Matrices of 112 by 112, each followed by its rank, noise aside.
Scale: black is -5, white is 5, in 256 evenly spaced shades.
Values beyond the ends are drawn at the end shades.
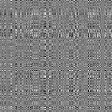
three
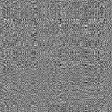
six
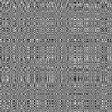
three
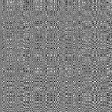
three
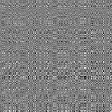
three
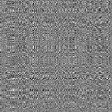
four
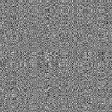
eight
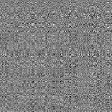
eight
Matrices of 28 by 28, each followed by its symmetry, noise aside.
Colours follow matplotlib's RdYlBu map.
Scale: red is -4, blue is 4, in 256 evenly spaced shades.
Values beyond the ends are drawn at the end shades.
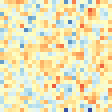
mirrored top to bottom.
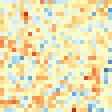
no symmetry.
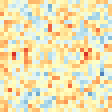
mirrored top to bottom.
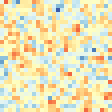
no symmetry.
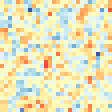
no symmetry.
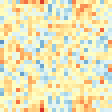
mirrored top to bottom.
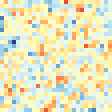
no symmetry.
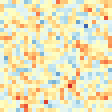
no symmetry.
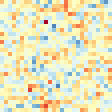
same after a half turn.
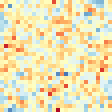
same after a half turn.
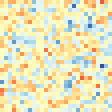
no symmetry.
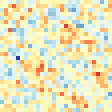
symmetric.
